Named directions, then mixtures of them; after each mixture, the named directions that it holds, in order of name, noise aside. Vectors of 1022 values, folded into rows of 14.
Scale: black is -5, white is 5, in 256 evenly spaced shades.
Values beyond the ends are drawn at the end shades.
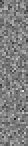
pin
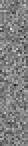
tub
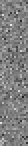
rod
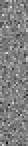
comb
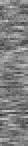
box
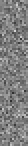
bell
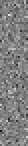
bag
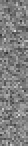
bell, box, comb.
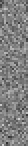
bag, comb, pin.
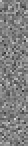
pin, tub.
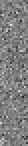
rod.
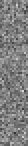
bell, box, pin.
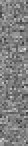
bag, box, rod.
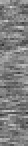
box.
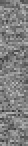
bell, box, comb.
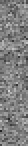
bag, box, tub.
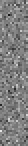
bag.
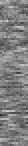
box.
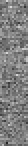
box, comb.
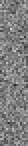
tub.
